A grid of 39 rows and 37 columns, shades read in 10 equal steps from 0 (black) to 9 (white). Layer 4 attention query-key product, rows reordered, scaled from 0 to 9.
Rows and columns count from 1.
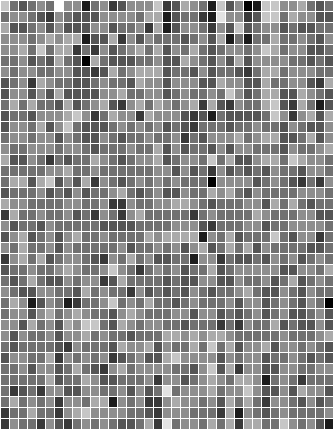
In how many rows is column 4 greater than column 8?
8
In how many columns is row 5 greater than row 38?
18
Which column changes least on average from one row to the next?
32
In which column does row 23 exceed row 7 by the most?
28
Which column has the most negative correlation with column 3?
11
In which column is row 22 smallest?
23
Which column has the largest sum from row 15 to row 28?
31
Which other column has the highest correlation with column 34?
30
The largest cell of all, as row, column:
1, 7
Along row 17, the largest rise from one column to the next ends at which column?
25
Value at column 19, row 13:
4
